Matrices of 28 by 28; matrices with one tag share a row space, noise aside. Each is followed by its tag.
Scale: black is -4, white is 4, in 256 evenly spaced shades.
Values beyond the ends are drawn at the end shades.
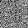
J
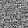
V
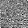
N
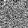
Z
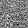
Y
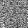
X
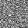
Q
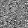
Z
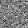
J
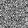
V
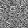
Y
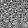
Z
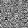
J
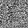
Y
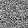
V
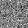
N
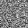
Q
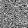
J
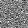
J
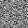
Z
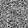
Y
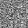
N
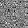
V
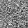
Q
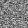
Z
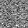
Q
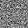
Y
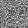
Q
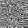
N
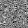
Z
